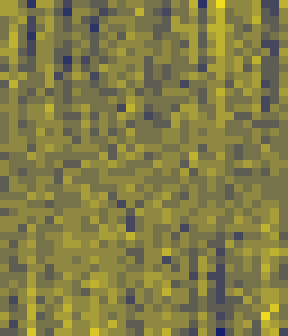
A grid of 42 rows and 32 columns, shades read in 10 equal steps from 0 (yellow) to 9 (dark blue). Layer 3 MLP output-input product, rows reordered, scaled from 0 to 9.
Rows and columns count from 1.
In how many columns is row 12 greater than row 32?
17
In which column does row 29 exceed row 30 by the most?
15
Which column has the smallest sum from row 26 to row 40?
30
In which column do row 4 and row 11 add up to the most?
11
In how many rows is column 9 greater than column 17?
8
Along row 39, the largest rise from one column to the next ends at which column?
32
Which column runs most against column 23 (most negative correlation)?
25
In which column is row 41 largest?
2
